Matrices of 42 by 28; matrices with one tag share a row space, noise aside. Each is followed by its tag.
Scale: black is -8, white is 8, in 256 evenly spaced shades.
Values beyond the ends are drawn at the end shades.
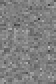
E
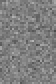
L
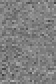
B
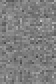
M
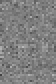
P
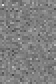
B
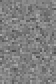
L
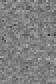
E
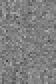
B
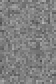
L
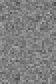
L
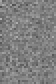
P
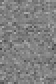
E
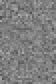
P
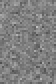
L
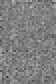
P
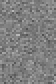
B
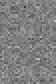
L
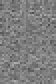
L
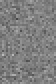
B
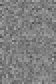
P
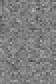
L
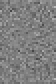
L
